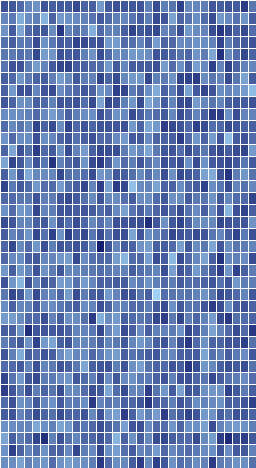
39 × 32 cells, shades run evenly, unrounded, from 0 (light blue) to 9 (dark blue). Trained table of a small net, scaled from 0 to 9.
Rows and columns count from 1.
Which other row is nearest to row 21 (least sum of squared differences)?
17
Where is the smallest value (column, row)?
20, 25
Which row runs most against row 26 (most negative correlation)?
33
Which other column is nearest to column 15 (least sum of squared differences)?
1
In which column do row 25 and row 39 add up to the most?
13
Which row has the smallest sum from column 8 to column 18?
30
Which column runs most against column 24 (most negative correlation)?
18
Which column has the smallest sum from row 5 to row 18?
19
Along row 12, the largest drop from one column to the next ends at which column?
29
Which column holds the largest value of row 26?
27
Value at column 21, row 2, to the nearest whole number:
6
